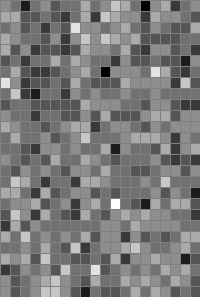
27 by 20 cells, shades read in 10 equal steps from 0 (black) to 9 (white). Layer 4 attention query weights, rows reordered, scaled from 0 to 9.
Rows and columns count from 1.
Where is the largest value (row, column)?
19, 12
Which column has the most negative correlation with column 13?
3
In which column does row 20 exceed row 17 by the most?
5
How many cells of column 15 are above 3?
16
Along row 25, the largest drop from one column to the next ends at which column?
11
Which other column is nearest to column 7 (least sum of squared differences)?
4
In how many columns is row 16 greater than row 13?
5
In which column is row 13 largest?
9
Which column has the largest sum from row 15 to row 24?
2
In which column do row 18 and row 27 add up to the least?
20
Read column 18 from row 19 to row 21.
6 4 5
